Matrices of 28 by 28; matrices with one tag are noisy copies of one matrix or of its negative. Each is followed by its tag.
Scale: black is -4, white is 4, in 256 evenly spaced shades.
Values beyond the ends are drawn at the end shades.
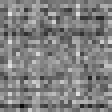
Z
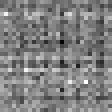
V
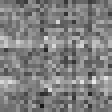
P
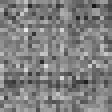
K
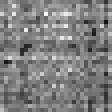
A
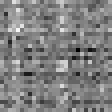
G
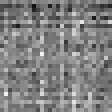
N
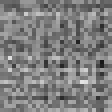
V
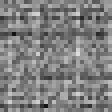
Z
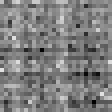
G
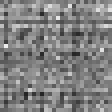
N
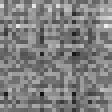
N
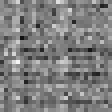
G
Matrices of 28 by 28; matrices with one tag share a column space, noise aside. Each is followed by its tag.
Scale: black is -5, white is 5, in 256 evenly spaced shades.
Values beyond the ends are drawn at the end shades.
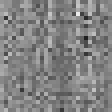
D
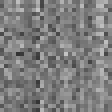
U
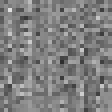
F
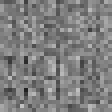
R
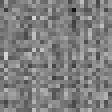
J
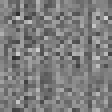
D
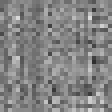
F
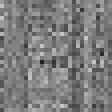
U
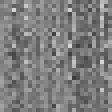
U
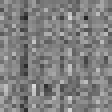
F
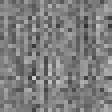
R
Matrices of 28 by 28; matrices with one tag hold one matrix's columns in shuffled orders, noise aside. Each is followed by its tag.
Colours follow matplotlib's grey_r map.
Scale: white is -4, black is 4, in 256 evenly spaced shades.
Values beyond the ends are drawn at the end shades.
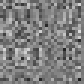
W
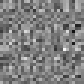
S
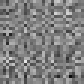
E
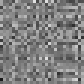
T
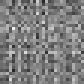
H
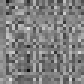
H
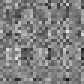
W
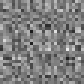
S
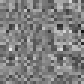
S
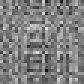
H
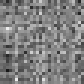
H
